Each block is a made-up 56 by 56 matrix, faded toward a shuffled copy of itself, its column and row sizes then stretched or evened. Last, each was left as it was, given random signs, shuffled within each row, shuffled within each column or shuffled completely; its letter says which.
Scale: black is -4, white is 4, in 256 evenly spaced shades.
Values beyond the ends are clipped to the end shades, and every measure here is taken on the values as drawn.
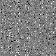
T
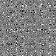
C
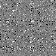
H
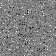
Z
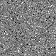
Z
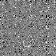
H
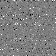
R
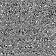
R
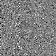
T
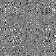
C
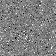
Z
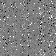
T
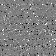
R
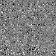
H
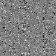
T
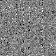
T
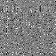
C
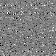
R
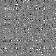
C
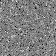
Z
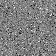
Z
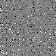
H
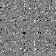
H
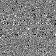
R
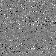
R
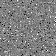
Z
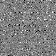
R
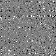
C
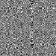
C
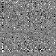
C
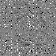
H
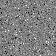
Z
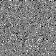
R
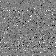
R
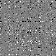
H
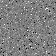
Z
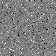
Z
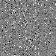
T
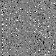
T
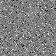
Z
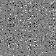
H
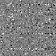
C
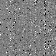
T
